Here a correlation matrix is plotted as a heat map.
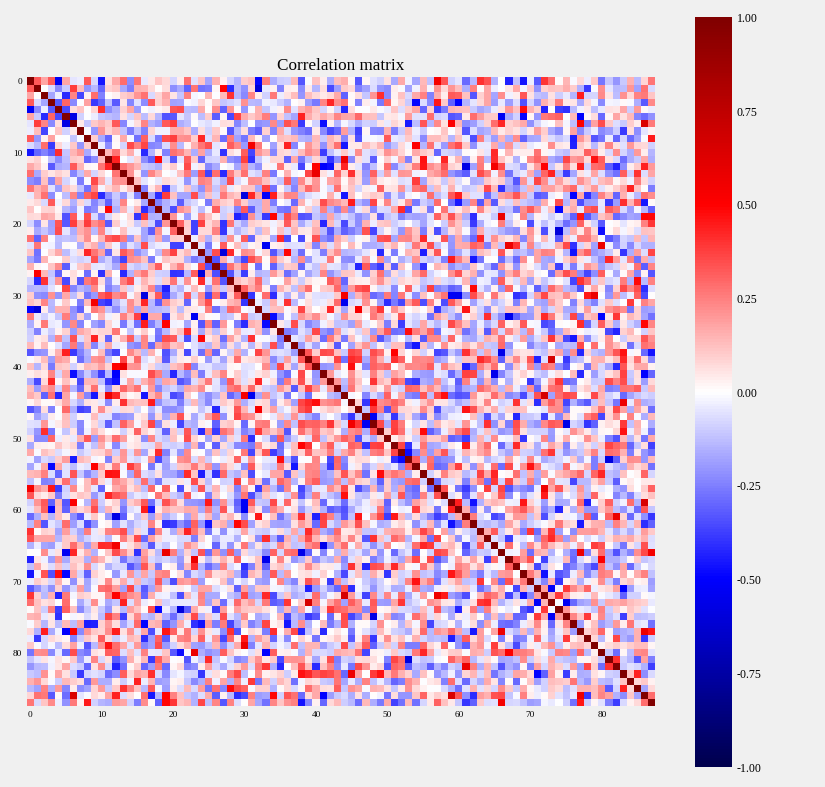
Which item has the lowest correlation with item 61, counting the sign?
12
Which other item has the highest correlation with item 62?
29
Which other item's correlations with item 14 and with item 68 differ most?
71
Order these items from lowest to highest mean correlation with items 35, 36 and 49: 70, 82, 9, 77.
82, 70, 77, 9
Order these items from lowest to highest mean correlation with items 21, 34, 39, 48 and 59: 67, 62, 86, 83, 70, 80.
62, 67, 80, 70, 83, 86
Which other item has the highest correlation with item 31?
9
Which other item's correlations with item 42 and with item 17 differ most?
81
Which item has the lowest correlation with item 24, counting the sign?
27
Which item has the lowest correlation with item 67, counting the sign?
33
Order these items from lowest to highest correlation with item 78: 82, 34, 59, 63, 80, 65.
59, 34, 80, 65, 63, 82
